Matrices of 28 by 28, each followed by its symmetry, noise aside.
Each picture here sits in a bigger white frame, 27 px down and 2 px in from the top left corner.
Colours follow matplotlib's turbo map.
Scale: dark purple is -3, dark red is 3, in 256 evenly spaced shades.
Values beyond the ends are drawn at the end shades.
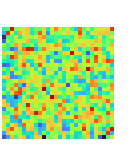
symmetric across the other diagonal.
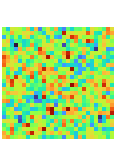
same after a half turn.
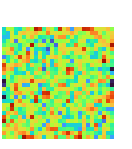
same after a half turn.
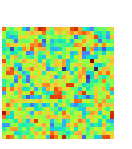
mirrored left to right.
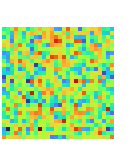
mirrored left to right.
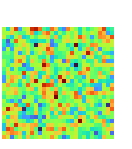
symmetric across the other diagonal.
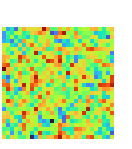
symmetric.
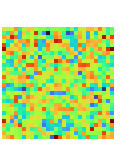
mirrored left to right.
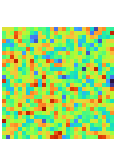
antisymmetric.
